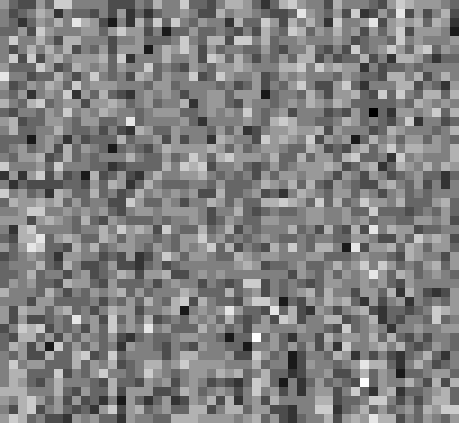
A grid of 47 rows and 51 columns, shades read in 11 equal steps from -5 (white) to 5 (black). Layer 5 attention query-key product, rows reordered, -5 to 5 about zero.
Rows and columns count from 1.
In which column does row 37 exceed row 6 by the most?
44
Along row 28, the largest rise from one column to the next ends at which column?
41
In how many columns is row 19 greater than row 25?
16
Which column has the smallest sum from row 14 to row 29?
5
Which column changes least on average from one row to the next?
3
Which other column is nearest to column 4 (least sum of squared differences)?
19
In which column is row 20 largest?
10
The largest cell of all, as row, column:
13, 42
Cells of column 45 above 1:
10
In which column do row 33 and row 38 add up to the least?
29
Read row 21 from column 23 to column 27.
0 1 -1 1 1
